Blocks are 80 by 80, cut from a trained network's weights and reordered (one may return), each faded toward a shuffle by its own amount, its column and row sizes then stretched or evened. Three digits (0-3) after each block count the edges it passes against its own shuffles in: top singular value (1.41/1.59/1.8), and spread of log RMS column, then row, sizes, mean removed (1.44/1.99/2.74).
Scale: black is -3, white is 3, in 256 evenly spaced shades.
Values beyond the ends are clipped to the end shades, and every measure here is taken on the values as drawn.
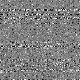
3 0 3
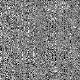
0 3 1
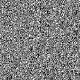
1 2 0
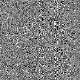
0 3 1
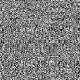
3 2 2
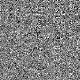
1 2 1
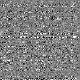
1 2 3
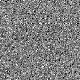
2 0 1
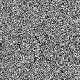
2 1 0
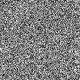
1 0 0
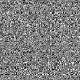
2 1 2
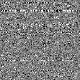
3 1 2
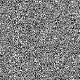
1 2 1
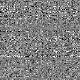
1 2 3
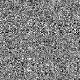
1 0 2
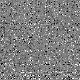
1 2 2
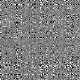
2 3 3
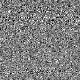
1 0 2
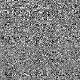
0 1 3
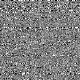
0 1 3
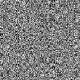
3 2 0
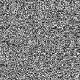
2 0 2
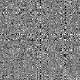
3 3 2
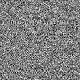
3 0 0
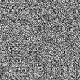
3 0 0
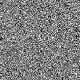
3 1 0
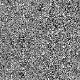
1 2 0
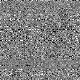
0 0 3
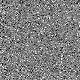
2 0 0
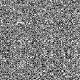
2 0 2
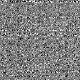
1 1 3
